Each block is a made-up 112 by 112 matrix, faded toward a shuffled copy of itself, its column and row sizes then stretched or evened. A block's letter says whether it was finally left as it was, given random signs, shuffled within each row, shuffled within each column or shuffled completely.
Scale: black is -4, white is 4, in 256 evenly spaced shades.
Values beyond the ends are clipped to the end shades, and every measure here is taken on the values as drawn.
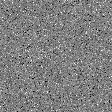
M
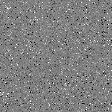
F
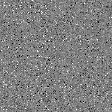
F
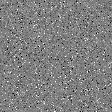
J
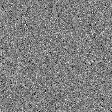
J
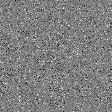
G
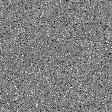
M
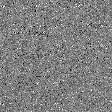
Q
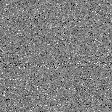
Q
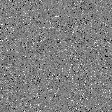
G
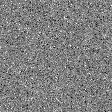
M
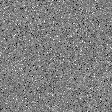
M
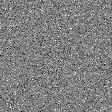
J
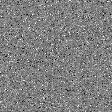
Q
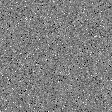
M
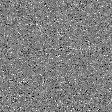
Q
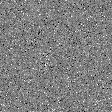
M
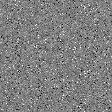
J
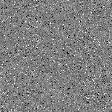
J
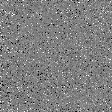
G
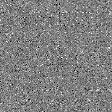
F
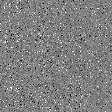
G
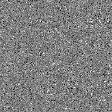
G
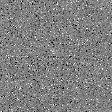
F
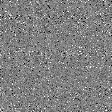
G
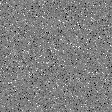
M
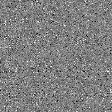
F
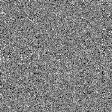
F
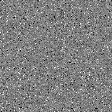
G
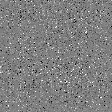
F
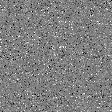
Q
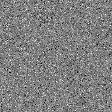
J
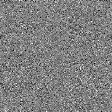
F
